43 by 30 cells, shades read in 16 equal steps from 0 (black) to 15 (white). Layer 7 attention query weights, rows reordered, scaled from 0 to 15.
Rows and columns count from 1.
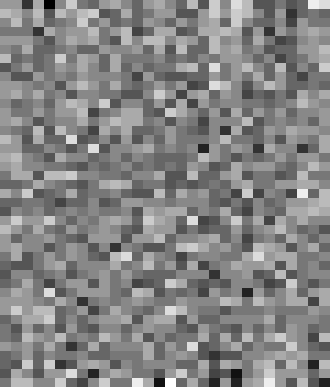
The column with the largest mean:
30
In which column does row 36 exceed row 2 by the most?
5
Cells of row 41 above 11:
2
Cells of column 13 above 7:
18
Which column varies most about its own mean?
20
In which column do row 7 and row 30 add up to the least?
26
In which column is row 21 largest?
11
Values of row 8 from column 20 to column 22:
13 7 9
